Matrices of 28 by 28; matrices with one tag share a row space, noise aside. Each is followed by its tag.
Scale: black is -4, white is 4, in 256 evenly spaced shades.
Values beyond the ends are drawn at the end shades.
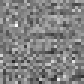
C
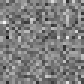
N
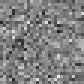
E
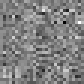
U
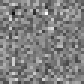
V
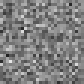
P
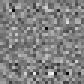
V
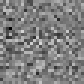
P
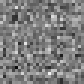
C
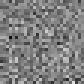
V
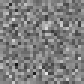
V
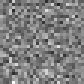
V
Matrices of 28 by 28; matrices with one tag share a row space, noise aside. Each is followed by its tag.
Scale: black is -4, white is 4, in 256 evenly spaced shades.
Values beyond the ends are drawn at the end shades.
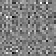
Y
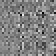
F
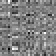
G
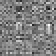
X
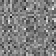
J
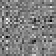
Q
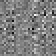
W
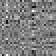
Q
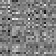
G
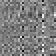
F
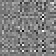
F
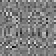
Y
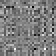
W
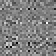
Y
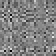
J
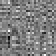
G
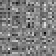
G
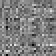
Q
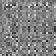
Y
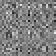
Y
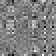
W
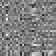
Q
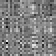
Q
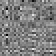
Q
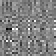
Y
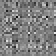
Y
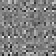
J
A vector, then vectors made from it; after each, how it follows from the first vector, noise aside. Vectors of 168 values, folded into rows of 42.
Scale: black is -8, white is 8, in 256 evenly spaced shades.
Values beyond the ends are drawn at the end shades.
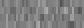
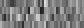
reversed, scaled up.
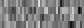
scaled up.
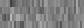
reversed.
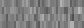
negated.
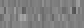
wrapped around, negated, partly zeroed.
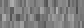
reversed, negated.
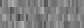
reversed, negated.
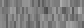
negated.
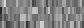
wrapped around, negated, scaled up.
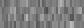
negated.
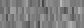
negated.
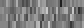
scaled up.
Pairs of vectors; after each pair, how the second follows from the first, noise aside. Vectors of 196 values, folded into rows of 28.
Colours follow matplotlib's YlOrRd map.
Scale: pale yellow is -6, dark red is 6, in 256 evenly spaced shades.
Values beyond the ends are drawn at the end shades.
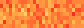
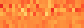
partly zeroed.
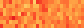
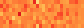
negated, partly zeroed.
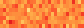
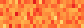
reversed.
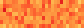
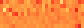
negated, partly zeroed.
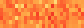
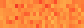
negated, shrunk.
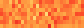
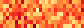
wrapped around, negated, scaled up.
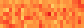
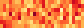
reversed, scaled up.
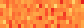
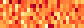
wrapped around, negated, scaled up.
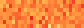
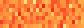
reversed.
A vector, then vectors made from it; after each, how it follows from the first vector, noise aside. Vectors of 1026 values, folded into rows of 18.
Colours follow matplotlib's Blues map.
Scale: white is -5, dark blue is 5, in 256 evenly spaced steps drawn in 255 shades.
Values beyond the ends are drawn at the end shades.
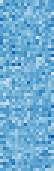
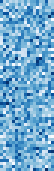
negated, scaled up.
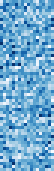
scaled up.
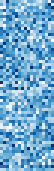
wrapped around, scaled up.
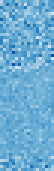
partly zeroed.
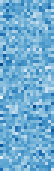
reversed.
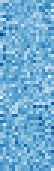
reversed.
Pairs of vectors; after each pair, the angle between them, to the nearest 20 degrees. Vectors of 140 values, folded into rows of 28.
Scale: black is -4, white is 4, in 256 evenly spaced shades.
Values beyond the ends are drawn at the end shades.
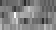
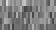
120 degrees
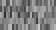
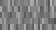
100 degrees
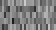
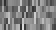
80 degrees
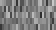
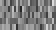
80 degrees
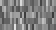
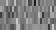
100 degrees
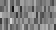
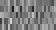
20 degrees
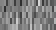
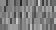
20 degrees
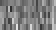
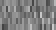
60 degrees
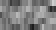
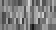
60 degrees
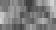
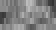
160 degrees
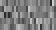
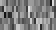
20 degrees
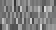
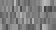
140 degrees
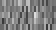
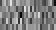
60 degrees
